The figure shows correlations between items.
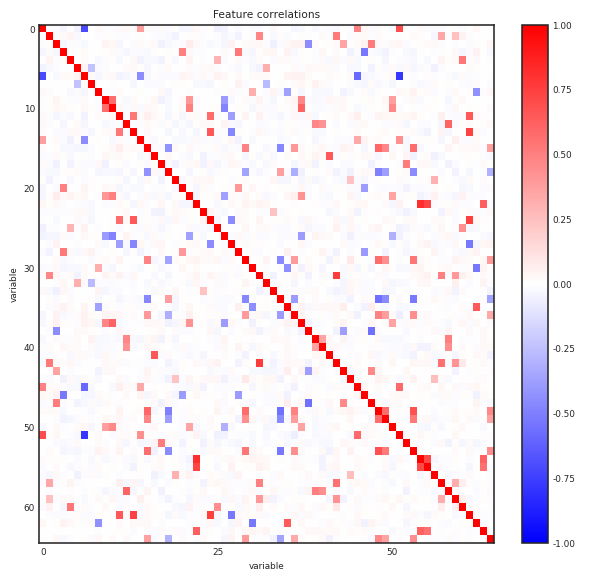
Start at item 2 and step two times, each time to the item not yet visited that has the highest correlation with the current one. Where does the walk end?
43
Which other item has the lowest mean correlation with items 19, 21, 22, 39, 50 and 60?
26
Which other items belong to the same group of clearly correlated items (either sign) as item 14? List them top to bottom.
0, 6, 45, 51
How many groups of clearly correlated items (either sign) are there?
16
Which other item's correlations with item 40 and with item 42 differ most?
31
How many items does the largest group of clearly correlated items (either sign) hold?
9
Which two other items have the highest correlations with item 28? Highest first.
3, 20
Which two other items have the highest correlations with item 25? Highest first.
60, 4
